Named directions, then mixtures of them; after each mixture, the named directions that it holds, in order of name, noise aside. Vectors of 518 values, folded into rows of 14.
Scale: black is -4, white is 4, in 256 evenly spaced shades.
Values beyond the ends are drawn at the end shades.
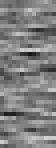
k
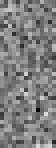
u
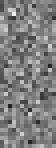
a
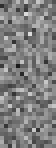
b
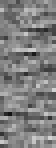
k.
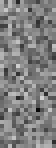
a, b, u.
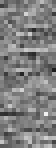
b, k, u.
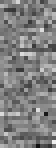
a, k, u.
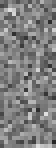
a, u.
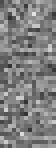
a, b, k.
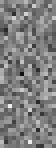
a, b.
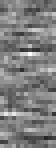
k.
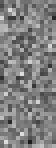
a.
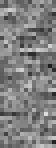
a, k, u.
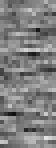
k.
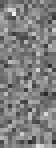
a, u.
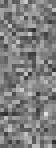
b, k, u.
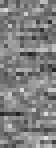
k, u.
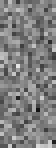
b, u.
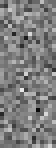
b, u.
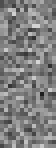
a, b, k.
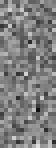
u.
